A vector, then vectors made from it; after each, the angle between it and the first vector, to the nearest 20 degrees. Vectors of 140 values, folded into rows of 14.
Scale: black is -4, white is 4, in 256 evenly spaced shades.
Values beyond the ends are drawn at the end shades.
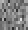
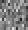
160 degrees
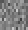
160 degrees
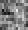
120 degrees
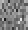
20 degrees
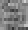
60 degrees
